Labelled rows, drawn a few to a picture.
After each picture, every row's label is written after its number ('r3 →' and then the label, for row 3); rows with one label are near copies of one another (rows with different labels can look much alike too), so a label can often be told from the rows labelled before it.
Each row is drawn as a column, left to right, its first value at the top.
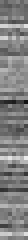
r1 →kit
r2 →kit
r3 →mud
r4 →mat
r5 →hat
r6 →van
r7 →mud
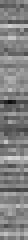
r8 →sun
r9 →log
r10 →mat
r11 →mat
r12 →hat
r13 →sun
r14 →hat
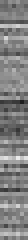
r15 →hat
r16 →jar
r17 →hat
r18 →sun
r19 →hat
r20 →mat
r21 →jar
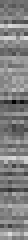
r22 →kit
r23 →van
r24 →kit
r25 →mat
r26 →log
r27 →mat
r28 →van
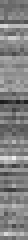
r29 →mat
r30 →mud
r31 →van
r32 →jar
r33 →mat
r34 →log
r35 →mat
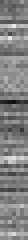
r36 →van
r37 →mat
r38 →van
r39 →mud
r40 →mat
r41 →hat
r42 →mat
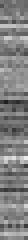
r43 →sun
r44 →van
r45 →kit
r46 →hat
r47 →log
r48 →van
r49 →jar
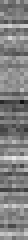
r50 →log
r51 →hat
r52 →kit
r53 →jar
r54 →hat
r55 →mat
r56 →hat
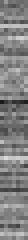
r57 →log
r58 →hat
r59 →kit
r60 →sun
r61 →kit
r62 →van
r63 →mat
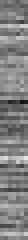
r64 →jar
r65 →jar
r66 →log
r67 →log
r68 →van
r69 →mat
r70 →mud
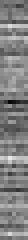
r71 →jar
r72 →sun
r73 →mud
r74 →mat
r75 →sun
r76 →sun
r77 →van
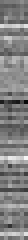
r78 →mud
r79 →kit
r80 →jar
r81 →mud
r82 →mud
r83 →hat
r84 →mud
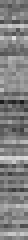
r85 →mat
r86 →jar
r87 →mud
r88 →van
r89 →hat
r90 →log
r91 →jar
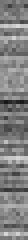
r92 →mat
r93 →log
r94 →sun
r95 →kit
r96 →mud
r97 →mat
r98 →sun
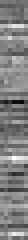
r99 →sun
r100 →mat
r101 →kit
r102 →mud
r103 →mud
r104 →mud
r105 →jar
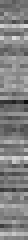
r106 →kit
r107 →log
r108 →log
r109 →van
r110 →van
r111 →log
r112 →mat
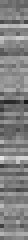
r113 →jar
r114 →mat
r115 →mat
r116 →mat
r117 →van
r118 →kit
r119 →mat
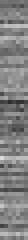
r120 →jar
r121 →kit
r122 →mat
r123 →sun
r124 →log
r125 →sun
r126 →kit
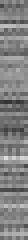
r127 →sun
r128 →hat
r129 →sun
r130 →hat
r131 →sun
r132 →hat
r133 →jar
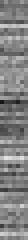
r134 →log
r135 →hat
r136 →jar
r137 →mud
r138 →mat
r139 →hat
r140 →kit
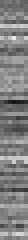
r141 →kit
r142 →log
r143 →mat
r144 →van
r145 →log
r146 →log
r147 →van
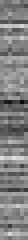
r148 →hat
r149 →mat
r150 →log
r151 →hat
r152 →hat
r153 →mat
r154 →sun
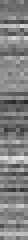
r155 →jar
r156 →hat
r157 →van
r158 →van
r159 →jar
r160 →hat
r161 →van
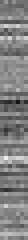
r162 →van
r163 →hat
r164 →van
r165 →hat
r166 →mat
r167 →jar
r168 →van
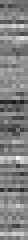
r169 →sun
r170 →mat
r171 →sun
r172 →log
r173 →jar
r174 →van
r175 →van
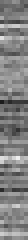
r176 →van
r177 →jar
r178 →mat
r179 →hat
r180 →hat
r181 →van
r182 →sun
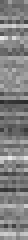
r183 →van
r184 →kit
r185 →hat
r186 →kit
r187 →mat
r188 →log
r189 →hat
